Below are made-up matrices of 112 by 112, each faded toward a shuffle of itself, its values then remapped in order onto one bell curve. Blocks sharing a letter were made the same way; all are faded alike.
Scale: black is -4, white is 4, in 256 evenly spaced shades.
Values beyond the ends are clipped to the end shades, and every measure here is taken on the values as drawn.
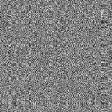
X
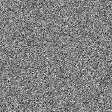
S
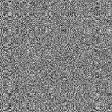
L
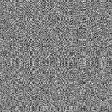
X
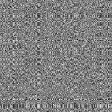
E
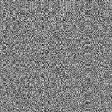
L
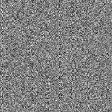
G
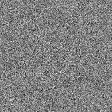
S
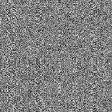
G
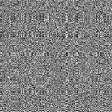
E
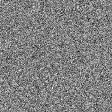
S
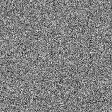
S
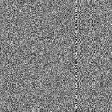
G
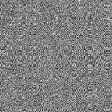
X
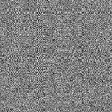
X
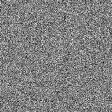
S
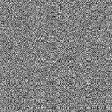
L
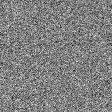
S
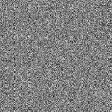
G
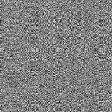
X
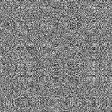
L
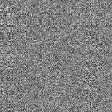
G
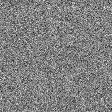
S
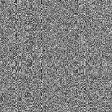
G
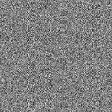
G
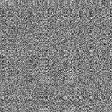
L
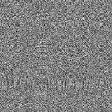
L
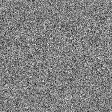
S
